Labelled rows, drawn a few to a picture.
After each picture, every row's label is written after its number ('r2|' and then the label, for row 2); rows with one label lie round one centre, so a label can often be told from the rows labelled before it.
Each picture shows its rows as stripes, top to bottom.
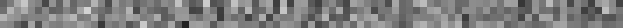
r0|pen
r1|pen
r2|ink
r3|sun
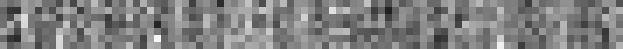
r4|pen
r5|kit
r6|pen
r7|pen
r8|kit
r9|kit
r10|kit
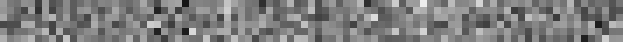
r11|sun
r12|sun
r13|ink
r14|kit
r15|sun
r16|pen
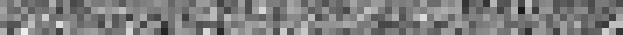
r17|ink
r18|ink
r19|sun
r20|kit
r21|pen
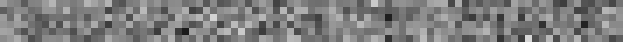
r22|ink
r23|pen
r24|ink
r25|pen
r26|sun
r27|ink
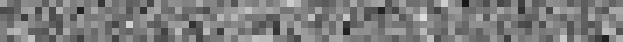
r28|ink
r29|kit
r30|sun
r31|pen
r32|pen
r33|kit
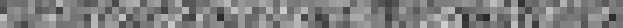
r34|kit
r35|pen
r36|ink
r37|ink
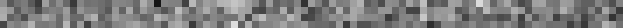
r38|sun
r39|pen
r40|ink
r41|pen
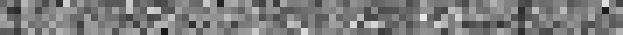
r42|pen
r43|kit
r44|sun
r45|ink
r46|kit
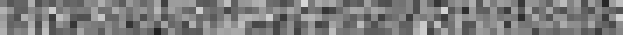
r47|kit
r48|ink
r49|kit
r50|sun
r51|sun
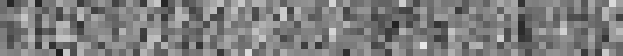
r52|kit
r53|pen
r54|pen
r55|kit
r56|kit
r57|kit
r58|sun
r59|pen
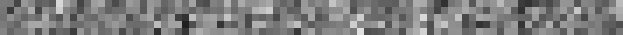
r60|kit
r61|kit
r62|sun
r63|ink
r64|sun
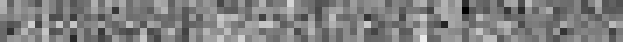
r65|ink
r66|ink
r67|sun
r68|kit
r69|sun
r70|sun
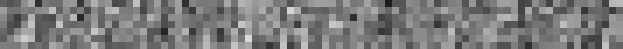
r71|kit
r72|ink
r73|kit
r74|kit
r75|pen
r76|pen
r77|pen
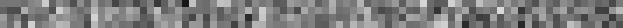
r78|sun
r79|kit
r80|ink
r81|ink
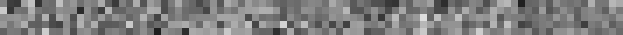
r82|kit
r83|kit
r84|sun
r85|pen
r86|sun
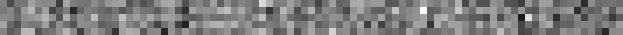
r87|ink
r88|sun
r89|ink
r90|sun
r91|kit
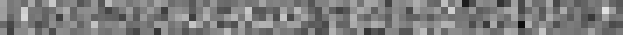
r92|ink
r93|pen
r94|pen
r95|ink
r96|sun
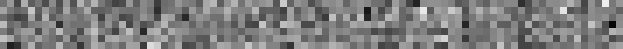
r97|pen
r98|sun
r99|sun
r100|ink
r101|kit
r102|ink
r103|kit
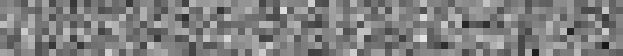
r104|sun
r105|pen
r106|sun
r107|ink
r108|pen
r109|sun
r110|kit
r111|ink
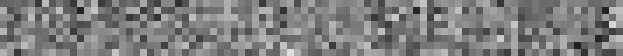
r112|sun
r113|kit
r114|sun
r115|kit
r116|ink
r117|kit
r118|pen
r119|ink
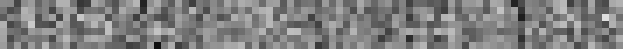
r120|kit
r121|kit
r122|pen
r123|kit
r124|ink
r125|kit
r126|sun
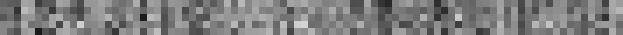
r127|kit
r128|kit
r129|kit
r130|pen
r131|kit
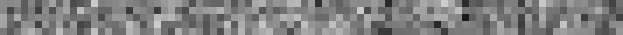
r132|ink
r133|sun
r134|ink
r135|kit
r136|kit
